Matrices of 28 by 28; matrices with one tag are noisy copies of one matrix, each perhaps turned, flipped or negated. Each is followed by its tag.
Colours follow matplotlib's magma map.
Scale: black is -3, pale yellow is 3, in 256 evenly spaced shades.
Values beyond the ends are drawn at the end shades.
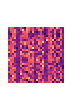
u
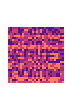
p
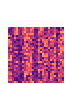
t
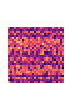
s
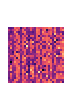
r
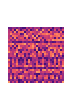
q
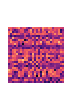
p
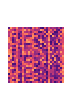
q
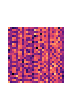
q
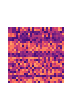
t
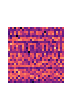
q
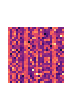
u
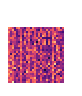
r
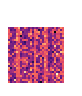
u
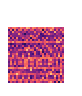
q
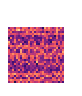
s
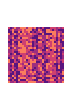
s
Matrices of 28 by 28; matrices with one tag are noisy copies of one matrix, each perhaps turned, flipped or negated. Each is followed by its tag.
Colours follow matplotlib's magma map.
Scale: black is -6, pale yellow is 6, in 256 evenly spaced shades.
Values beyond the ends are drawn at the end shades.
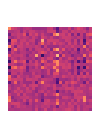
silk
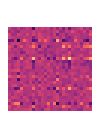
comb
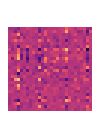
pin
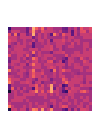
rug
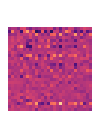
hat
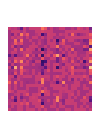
silk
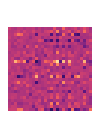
silk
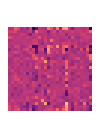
rug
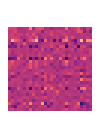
comb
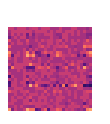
rug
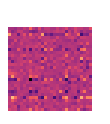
comb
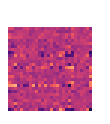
rug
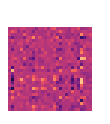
pin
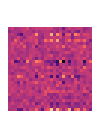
silk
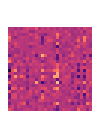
silk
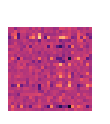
pin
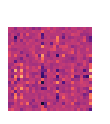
silk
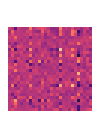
comb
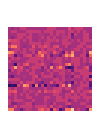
rug
